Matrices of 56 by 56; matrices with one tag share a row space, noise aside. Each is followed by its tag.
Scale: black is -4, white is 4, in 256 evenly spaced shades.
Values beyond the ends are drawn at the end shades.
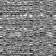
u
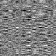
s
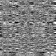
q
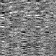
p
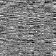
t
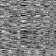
p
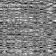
u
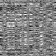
u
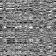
u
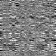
q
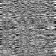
q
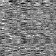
p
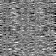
q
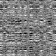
u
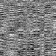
t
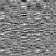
p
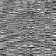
t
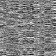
t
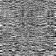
q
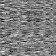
p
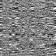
q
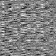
p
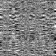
q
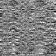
q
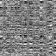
u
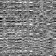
u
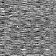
p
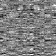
t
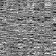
t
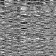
p
